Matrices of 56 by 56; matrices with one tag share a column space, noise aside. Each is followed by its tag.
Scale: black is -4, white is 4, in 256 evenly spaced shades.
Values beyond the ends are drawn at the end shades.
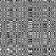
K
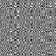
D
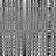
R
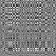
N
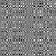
D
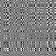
N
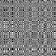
K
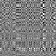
N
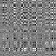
N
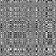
K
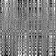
R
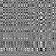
N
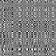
K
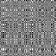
K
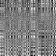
R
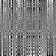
R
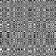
K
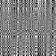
R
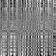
R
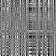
R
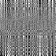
R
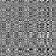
K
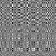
N
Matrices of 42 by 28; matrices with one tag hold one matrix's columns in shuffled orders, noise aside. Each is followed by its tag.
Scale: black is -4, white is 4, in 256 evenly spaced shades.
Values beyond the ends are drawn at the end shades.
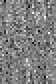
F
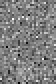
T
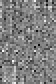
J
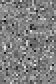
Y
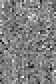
F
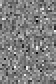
Y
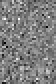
T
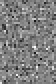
Y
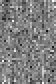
J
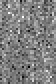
F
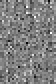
F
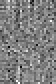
J
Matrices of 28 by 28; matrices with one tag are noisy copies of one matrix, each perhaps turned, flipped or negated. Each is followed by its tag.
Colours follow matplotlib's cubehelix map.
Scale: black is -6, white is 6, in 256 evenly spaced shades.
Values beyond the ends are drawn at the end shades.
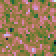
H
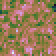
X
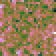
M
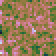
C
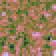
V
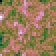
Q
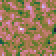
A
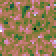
A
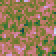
C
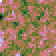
Q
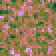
X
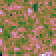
H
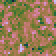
H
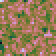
H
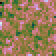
C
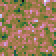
M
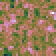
X
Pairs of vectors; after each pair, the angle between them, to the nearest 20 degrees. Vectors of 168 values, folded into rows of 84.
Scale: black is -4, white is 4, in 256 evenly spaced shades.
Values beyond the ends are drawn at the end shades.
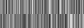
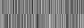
100 degrees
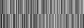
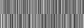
140 degrees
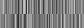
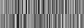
20 degrees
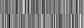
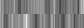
100 degrees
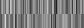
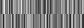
80 degrees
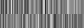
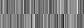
80 degrees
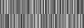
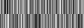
140 degrees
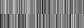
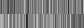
120 degrees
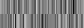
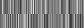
80 degrees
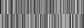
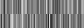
120 degrees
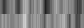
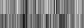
140 degrees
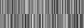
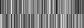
80 degrees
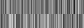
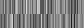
80 degrees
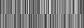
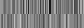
140 degrees
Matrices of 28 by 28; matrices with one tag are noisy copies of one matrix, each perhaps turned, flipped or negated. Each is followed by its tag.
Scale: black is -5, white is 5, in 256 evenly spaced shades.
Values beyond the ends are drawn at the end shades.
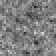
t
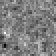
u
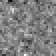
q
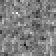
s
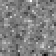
q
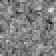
u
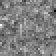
q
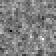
s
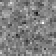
t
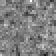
q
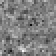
u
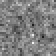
t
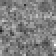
q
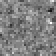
u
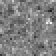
u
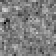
u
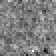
u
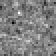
t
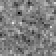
t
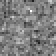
s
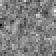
q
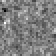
u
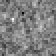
t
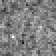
t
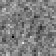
t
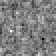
s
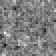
u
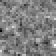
q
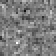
s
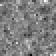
q
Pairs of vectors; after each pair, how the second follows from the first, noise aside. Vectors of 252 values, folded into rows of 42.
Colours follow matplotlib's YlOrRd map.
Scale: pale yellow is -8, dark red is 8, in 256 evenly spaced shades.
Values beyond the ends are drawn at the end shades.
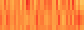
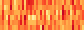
wrapped around, scaled up.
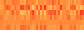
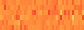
wrapped around, partly zeroed.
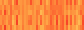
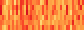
reversed, scaled up.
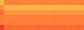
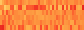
sign-scrambled.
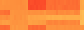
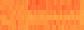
shrunk.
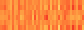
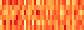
reversed, scaled up.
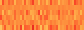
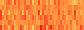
sign-scrambled.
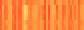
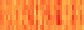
reversed, negated.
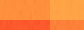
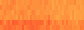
shrunk.
